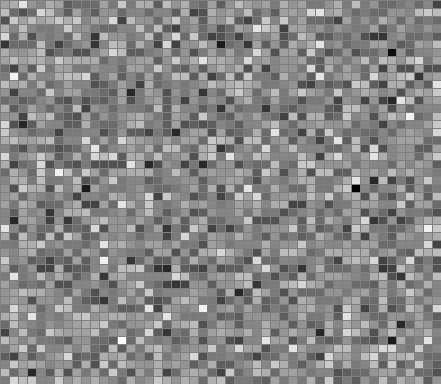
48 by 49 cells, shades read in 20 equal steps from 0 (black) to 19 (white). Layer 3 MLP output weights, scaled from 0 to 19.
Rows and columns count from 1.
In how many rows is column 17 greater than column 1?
21
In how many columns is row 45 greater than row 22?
16
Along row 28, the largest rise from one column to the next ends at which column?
3
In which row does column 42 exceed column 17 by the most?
45
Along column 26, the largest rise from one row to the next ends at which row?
20
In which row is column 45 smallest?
41
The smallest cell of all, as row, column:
24, 40
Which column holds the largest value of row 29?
48
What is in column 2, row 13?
9
